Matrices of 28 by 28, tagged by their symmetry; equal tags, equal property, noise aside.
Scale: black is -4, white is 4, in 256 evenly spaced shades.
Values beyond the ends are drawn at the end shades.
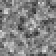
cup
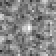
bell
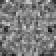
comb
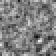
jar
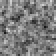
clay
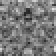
comb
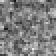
clay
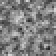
jar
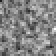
clay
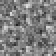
jar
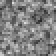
cup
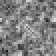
jar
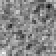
cup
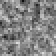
jar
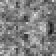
bell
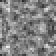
bell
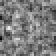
bell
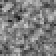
jar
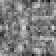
bell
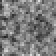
bell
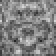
comb
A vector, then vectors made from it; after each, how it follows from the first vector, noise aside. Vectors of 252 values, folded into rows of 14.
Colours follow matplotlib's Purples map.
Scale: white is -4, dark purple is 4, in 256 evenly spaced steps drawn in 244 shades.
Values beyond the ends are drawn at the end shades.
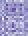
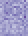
reversed, negated, shrunk.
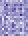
copied.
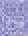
shrunk.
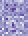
copied.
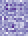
copied.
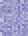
wrapped around, negated, shrunk.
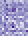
copied.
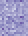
negated, shrunk.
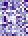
wrapped around, scaled up.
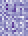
copied.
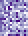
wrapped around, scaled up.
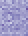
wrapped around, negated, shrunk.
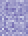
shrunk.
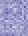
reversed, negated, shrunk.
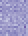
wrapped around, negated, shrunk.
